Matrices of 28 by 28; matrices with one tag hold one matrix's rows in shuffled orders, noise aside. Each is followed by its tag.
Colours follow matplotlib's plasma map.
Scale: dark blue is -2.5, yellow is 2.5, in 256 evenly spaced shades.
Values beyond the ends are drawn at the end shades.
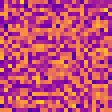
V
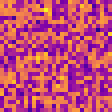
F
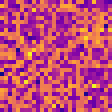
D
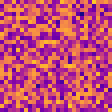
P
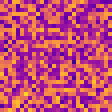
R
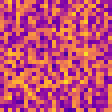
P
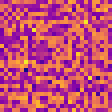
V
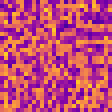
D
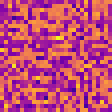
V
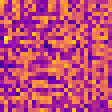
V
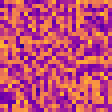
D
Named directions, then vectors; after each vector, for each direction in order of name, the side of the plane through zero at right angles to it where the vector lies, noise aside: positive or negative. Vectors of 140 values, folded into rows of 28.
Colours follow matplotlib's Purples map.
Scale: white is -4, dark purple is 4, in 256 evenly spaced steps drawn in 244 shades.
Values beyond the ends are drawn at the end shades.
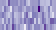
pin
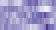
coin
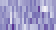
positive, positive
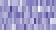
positive, negative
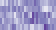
positive, positive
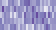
positive, positive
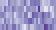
positive, positive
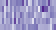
negative, negative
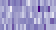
negative, positive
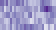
negative, negative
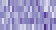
positive, positive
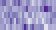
negative, negative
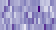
positive, positive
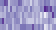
negative, negative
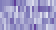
negative, positive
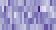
positive, positive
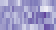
positive, positive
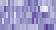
positive, positive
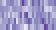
positive, positive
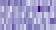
negative, positive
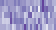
negative, negative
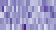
negative, negative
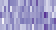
positive, positive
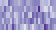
positive, positive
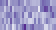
negative, negative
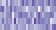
positive, negative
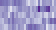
negative, positive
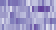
negative, positive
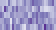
positive, positive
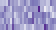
positive, positive
